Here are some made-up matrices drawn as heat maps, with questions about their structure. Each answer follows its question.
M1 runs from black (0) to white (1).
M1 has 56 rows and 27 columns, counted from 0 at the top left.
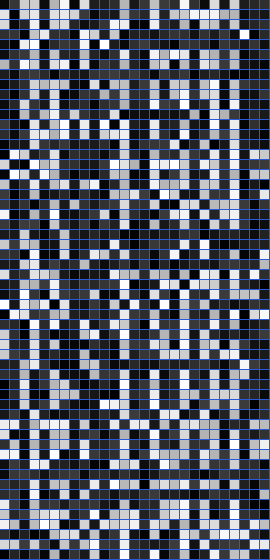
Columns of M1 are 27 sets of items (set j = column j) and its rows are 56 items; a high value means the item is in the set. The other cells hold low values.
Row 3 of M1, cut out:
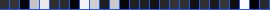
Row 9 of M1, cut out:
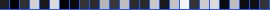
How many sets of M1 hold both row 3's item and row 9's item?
1
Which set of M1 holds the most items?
12
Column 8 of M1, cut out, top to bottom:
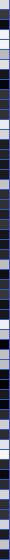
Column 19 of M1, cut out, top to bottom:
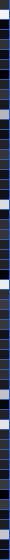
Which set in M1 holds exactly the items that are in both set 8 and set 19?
14
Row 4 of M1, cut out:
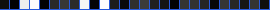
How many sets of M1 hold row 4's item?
4
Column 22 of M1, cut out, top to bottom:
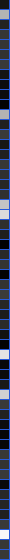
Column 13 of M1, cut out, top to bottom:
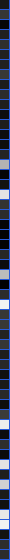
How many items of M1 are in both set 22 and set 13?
0
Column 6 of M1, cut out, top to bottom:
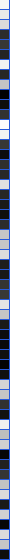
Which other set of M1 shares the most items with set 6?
18
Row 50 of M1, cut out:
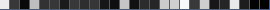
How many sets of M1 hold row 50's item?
8
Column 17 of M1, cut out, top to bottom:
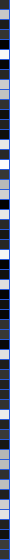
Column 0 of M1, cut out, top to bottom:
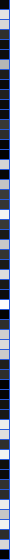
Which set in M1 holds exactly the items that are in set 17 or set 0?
20
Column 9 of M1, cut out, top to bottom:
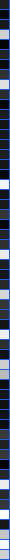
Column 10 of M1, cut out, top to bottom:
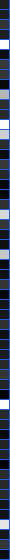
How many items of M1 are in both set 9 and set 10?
1
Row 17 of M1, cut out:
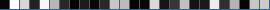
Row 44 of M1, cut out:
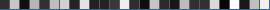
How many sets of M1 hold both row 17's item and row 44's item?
9
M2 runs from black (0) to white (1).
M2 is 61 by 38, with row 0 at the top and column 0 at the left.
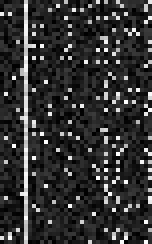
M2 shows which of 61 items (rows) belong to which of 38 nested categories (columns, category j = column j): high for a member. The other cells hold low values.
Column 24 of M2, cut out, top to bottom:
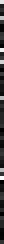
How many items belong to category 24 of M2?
7
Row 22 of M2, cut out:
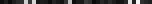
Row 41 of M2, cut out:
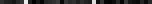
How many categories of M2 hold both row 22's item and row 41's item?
1
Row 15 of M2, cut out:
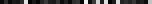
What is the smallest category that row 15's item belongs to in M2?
21
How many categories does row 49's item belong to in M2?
6
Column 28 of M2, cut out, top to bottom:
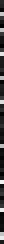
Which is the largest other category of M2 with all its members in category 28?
31
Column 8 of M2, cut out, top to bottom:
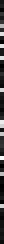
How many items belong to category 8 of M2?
11
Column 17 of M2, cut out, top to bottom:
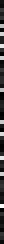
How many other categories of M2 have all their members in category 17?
5
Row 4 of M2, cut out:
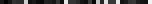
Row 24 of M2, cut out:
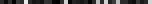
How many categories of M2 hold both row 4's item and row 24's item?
6
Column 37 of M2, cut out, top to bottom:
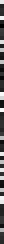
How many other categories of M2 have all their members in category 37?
9
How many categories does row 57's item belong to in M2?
5
